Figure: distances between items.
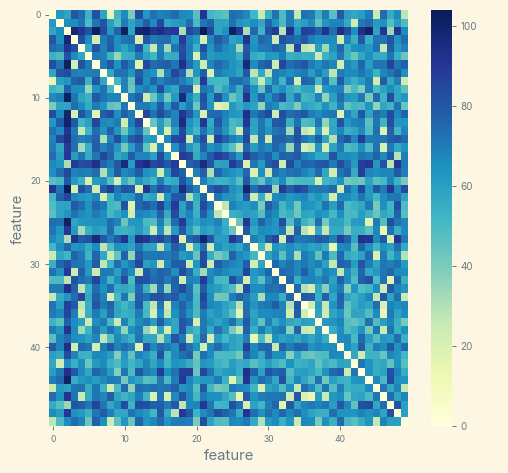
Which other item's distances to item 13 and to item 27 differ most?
18
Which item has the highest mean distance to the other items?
2
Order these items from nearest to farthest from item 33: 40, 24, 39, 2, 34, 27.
24, 39, 40, 34, 27, 2
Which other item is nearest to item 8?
0
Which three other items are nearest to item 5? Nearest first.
20, 37, 9
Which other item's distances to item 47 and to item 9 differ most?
27
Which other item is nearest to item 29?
45
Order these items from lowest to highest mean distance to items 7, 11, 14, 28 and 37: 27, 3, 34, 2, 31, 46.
46, 34, 31, 3, 27, 2
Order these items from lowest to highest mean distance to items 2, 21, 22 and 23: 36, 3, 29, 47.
29, 47, 3, 36
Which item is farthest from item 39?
17
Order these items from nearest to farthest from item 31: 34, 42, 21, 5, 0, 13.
21, 42, 5, 34, 0, 13
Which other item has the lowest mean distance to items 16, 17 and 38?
14
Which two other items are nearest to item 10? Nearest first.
13, 38
